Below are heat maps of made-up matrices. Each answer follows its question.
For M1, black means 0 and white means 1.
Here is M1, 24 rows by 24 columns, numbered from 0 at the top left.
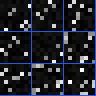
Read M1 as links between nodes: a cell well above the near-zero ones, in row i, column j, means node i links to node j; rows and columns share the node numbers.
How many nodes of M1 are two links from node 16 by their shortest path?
4
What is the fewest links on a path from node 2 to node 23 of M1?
3
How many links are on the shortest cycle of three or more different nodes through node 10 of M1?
6
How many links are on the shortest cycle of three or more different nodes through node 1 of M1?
3
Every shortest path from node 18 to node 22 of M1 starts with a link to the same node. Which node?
node 7
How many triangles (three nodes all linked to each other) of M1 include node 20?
5
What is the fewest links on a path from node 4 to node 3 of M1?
2
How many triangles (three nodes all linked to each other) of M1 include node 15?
1
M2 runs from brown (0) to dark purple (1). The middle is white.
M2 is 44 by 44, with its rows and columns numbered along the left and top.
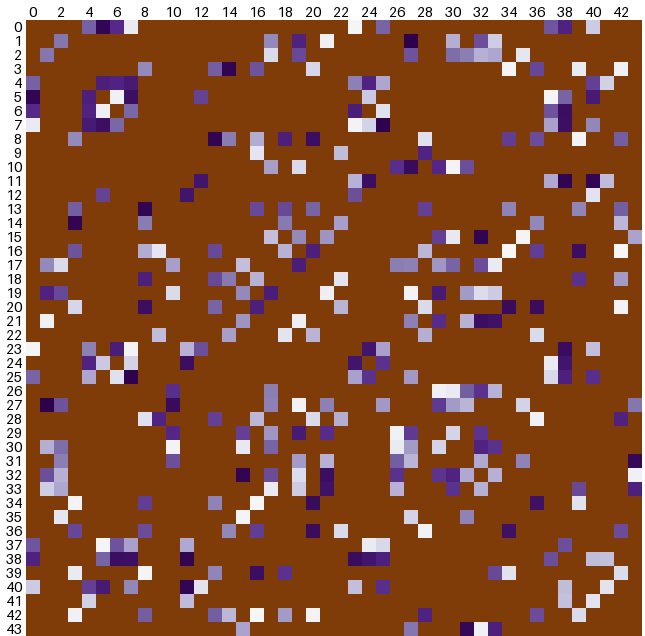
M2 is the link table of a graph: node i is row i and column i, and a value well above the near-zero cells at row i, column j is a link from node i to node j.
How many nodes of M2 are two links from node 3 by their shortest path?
5
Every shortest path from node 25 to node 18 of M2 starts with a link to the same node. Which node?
node 27
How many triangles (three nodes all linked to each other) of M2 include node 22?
6
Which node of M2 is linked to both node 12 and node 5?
node 40
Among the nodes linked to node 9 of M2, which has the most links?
node 16
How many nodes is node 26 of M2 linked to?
7
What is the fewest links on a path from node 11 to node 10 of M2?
4
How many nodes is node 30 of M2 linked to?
10
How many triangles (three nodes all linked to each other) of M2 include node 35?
3
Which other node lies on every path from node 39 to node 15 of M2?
node 33
